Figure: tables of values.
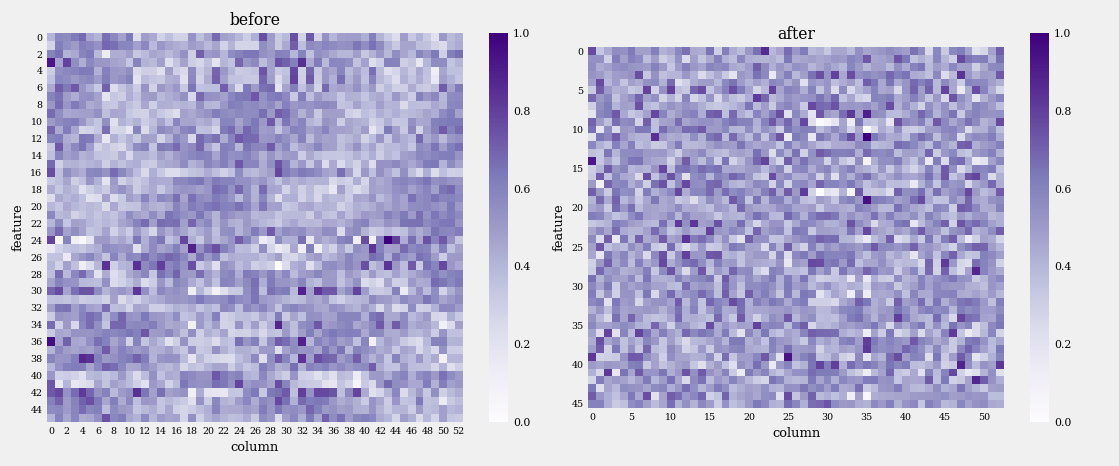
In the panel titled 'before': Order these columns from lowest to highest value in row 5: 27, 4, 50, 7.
50, 4, 7, 27
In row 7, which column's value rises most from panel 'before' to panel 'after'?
31
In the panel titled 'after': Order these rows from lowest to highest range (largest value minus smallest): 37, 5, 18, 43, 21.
21, 43, 37, 5, 18
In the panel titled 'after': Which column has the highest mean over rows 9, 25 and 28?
49
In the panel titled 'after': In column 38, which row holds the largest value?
7
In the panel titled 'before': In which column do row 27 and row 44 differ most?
29
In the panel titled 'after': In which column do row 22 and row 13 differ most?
11
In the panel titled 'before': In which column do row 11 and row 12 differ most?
7
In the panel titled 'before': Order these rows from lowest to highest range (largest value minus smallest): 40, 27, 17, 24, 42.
17, 40, 42, 27, 24
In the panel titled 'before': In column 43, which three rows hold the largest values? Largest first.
24, 27, 41
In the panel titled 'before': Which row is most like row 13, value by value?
28
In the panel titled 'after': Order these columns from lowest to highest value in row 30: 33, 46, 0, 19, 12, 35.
35, 19, 33, 46, 0, 12
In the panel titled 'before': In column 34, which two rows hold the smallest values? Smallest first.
25, 40
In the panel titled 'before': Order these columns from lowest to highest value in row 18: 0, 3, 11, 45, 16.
11, 3, 0, 16, 45
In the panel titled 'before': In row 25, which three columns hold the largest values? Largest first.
18, 41, 21
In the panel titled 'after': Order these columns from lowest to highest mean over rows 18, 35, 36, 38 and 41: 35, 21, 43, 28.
35, 43, 28, 21
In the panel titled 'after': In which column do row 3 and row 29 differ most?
33
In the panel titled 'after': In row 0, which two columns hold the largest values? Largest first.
22, 0
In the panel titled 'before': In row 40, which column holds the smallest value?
39
